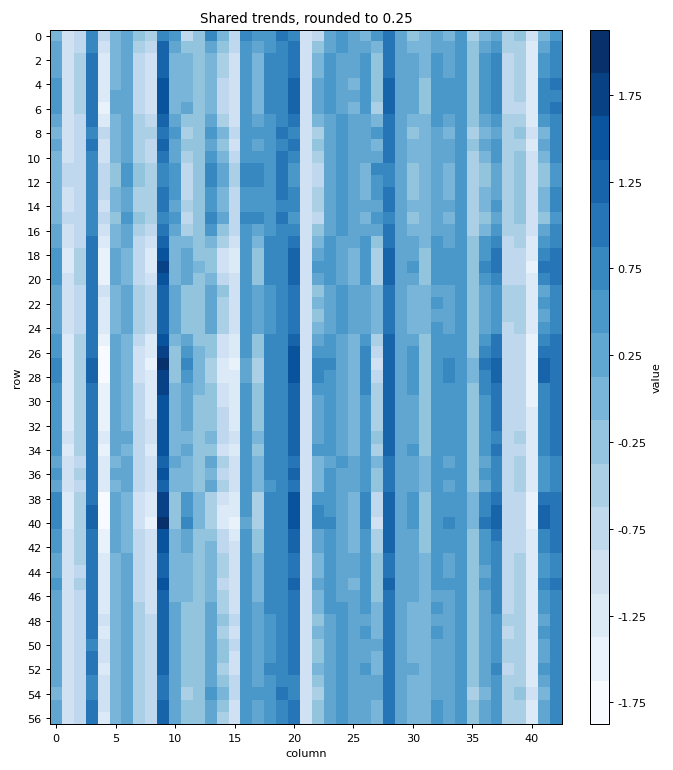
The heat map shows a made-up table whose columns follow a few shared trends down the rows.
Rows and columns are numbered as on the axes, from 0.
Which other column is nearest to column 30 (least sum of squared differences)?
5
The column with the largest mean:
9
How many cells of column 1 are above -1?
3
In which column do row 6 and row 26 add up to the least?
4
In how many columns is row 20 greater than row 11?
20
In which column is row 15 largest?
19
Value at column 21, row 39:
-1
